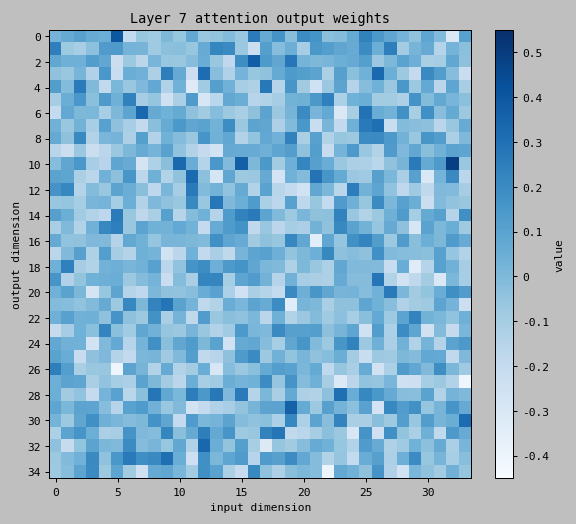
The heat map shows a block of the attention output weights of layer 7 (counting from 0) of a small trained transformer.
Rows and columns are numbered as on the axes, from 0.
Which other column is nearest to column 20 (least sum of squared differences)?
10
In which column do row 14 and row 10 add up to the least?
7
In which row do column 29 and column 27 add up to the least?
18
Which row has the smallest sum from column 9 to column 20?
5
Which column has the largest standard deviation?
12
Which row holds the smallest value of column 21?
16
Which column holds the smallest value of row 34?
22
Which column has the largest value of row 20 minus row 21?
19
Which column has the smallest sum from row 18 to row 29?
3
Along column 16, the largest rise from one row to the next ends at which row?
2
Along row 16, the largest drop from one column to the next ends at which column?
21
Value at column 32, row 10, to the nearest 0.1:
0.5
